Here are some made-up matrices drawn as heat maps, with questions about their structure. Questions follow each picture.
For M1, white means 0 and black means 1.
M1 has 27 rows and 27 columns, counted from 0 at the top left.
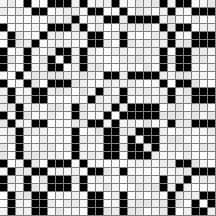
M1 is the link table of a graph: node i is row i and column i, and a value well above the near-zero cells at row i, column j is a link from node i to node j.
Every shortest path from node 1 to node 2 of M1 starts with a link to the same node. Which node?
node 15
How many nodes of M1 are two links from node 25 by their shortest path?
1
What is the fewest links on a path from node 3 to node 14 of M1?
2
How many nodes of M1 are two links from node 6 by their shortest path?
1
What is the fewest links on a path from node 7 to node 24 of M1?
4
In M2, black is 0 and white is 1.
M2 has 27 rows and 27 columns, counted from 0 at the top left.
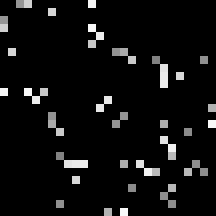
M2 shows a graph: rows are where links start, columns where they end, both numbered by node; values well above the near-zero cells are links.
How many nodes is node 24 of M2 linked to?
1
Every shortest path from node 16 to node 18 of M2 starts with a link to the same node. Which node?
node 23
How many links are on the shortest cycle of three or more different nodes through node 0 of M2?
3
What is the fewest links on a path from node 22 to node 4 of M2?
7
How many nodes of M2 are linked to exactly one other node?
10
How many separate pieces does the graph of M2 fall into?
3
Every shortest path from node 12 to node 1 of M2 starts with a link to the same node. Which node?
node 13
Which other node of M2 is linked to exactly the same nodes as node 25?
node 19
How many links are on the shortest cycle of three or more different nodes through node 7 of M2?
4
